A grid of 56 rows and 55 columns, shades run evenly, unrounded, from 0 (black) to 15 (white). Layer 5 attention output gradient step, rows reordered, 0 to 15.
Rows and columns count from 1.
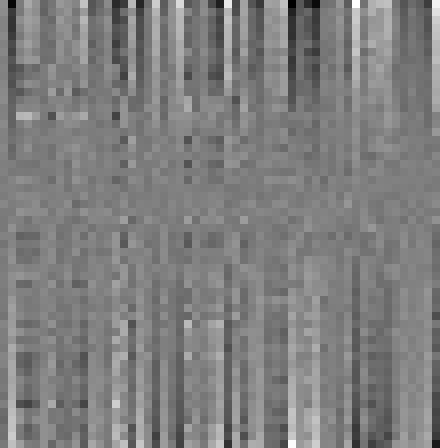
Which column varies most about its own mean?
37
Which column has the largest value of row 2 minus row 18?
55
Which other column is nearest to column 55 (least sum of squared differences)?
45
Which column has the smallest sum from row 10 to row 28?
2
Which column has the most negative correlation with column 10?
7
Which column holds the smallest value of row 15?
15
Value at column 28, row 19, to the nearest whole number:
6
